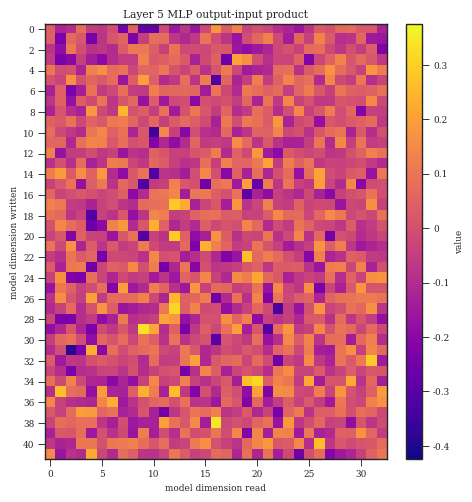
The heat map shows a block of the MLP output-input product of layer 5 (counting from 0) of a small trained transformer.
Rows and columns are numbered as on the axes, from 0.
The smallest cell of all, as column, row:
2, 31
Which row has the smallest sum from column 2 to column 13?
0
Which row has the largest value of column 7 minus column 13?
25
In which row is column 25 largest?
34
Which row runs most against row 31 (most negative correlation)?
1
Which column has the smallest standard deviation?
29
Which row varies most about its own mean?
35
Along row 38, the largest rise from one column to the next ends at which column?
16
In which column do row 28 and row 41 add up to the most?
12
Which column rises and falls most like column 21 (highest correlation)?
19
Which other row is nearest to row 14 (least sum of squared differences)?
11
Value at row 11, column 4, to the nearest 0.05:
0.15
